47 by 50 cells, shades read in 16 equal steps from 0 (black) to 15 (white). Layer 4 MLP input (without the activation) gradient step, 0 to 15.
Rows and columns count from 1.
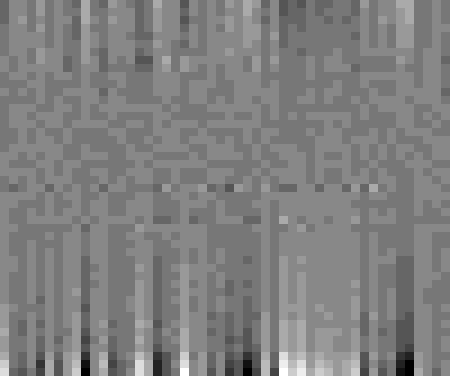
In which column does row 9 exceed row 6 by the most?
21
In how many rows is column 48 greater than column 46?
25
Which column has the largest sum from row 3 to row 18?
10
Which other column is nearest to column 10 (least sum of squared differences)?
45
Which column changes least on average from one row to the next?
47
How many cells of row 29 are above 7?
25
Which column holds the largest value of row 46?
32
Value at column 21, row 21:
8
